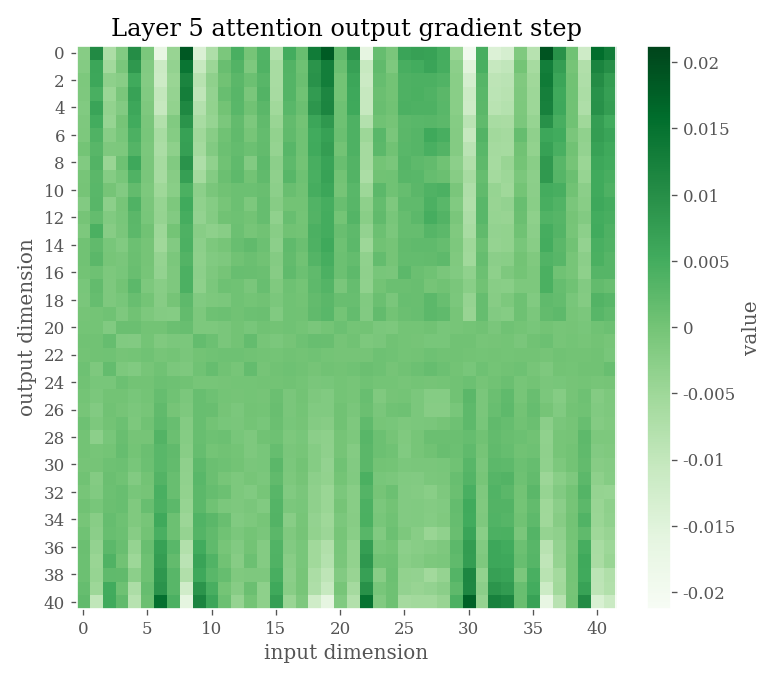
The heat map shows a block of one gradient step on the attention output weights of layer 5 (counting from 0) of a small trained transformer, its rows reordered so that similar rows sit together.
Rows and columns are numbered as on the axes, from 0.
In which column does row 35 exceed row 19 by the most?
30
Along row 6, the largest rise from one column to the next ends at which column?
31
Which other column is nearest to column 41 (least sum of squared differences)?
18
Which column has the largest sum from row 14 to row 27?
19
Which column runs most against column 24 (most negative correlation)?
20
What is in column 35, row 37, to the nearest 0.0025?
0.0025
